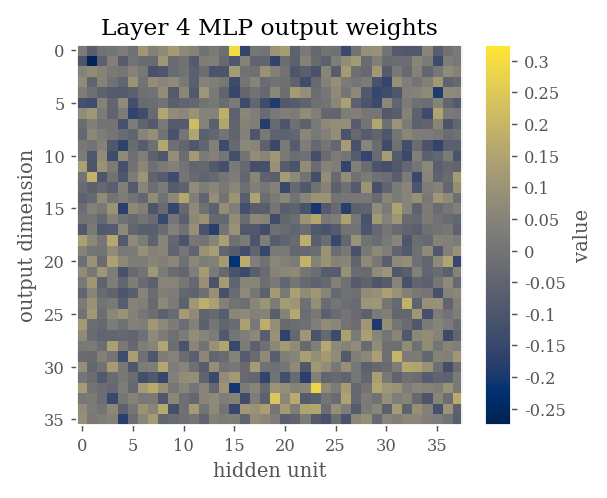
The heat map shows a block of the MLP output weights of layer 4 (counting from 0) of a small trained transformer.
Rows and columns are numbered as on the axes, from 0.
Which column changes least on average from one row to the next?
2
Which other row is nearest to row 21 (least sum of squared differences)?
19
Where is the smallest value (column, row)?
1, 1
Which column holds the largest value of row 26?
18
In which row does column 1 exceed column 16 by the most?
12
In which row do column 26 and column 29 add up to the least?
11
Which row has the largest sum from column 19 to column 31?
32
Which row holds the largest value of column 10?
14
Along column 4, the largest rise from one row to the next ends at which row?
10
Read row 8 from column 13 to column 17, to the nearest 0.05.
-0.05 0 -0.05 0.05 -0.1
